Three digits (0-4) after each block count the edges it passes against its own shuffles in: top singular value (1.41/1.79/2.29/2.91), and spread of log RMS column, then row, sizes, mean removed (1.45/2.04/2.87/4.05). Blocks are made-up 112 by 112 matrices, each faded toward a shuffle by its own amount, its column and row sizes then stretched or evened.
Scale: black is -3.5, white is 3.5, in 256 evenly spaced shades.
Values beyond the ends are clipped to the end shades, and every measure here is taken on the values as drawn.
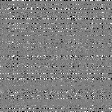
2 2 4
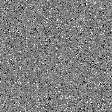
0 1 1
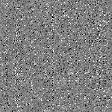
2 2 1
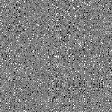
3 2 0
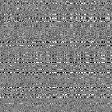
4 1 4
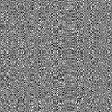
4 3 0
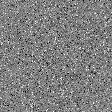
0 0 0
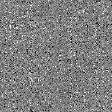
0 3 1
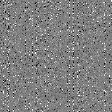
2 3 0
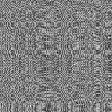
4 2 0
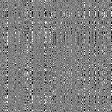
4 4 2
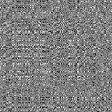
4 1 3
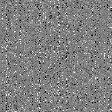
1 3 1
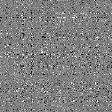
1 2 3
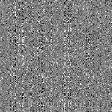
3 3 0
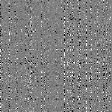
2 4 2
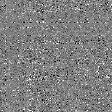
1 2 3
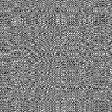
4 0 3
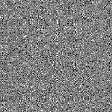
3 2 0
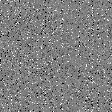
0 2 0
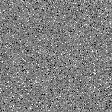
1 0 0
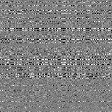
4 0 4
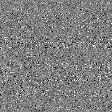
0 0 3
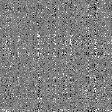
2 3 2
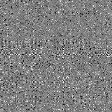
3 1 2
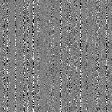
3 4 0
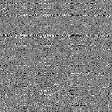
3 1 3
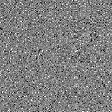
3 0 1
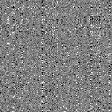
3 2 1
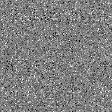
0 1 1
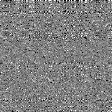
3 1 3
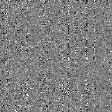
2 3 2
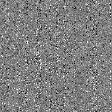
0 3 0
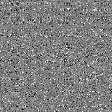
2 0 2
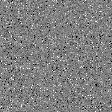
1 1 1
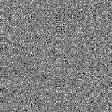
3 1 0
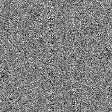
1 2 0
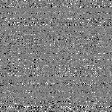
0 1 4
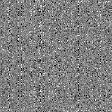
2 3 1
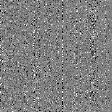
2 3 0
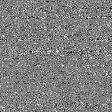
0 0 3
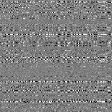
4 0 4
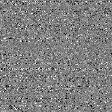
1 1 3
